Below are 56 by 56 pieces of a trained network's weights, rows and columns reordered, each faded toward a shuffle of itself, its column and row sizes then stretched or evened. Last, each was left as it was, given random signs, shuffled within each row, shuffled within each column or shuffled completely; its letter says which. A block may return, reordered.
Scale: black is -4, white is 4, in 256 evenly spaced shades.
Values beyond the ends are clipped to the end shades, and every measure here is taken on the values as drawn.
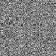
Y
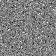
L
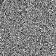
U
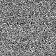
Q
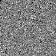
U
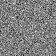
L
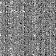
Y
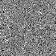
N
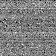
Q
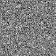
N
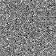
U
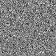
Q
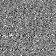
Q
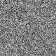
U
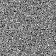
L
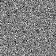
U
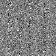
U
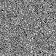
L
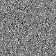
U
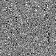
U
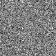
N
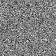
Q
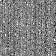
U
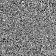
Q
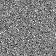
L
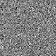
Y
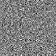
Y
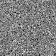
L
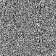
N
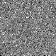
Q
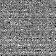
Y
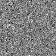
U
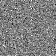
L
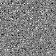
N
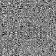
Y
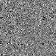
N
